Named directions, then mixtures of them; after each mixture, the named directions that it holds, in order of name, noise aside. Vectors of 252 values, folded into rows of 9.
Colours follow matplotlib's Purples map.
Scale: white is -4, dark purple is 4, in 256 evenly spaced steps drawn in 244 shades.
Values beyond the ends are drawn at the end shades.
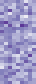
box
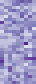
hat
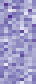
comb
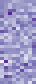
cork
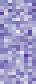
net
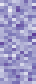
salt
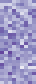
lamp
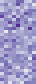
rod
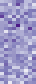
rod.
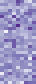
rod.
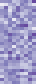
lamp, salt.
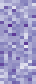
hat, lamp, salt.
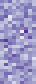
comb, hat, net.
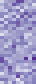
hat, rod.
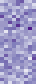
rod.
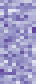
cork, hat, net.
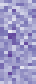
lamp.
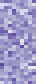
lamp.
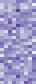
rod, salt.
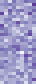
net.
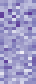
cork, net, rod.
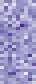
box, lamp, salt.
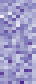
box, cork, rod.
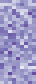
lamp.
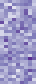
comb, hat, net.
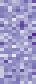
cork, salt.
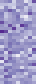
box, cork, lamp.
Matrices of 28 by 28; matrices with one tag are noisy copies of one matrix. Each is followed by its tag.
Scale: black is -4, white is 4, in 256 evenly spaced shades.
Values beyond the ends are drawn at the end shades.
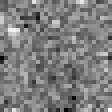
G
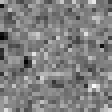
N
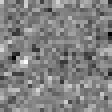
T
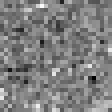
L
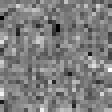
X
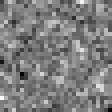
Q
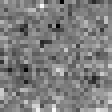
L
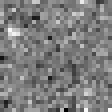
G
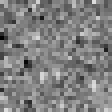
N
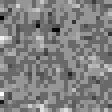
X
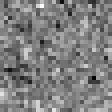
L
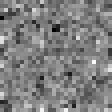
X
